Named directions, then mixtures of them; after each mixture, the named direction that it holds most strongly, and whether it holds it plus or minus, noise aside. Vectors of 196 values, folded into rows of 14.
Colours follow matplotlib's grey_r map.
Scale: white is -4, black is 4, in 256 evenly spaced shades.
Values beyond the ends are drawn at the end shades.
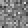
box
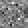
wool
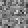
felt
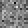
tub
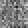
tub, minus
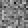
tub, plus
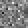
wool, plus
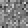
box, plus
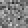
wool, minus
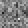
wool, plus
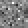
wool, plus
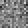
box, plus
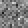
wool, plus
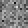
tub, plus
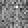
tub, plus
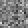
felt, minus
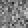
wool, minus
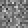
tub, plus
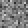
box, plus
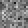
tub, plus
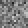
box, minus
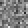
felt, minus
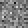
tub, plus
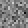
wool, plus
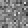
box, plus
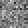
tub, plus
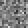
felt, minus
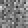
tub, minus
